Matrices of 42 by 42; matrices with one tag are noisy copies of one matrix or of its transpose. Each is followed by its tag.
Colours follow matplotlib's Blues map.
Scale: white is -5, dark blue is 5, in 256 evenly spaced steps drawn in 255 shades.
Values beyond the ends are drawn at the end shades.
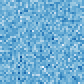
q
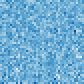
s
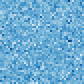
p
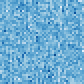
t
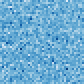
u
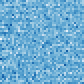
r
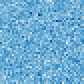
q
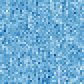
t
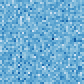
q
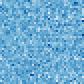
s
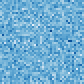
p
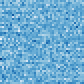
r
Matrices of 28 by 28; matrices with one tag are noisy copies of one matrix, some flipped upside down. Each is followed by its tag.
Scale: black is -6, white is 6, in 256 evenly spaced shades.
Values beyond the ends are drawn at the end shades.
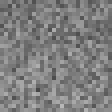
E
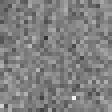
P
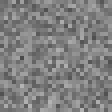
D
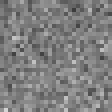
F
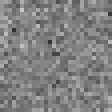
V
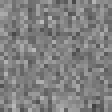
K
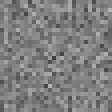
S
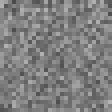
V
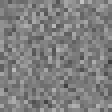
D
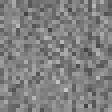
S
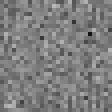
S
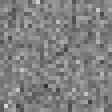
S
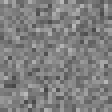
K
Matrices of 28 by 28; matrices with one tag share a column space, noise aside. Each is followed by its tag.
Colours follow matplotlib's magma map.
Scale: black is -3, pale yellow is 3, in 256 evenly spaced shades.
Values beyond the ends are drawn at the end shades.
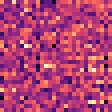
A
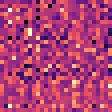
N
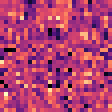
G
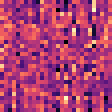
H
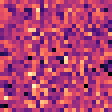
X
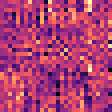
H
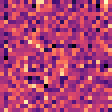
A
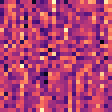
H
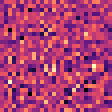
X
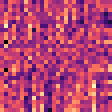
H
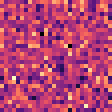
A
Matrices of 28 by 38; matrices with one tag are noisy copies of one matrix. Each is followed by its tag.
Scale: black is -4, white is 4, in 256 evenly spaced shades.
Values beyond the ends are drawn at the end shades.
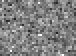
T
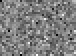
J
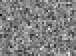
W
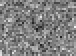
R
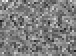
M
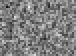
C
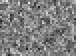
M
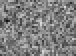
T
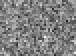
J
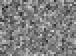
C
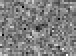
R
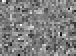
W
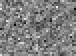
R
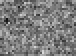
T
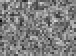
M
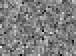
J
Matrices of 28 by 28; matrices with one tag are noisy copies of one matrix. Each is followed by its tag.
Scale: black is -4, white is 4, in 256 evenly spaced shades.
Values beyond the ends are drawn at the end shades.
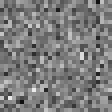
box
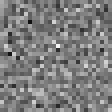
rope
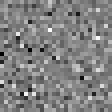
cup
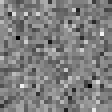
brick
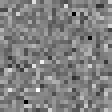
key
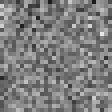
brick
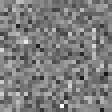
cup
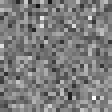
brick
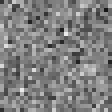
rope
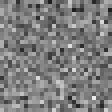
brick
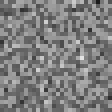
box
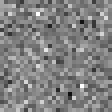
brick
